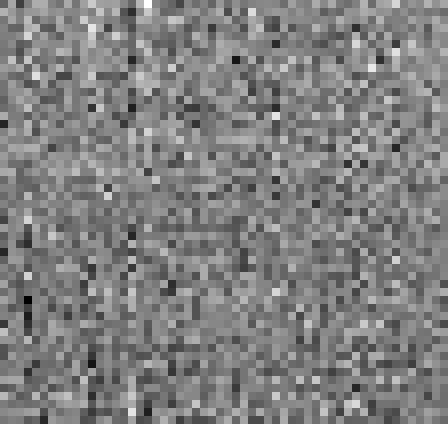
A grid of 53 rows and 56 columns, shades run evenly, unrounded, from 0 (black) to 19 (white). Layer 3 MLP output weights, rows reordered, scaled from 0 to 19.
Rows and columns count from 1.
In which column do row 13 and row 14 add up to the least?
17
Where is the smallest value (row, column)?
38, 4
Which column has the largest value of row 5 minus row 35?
12
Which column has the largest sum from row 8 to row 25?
19
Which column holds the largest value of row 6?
45
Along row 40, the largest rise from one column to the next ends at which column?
5
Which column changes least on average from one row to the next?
53
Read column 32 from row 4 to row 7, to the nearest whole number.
12 13 10 10
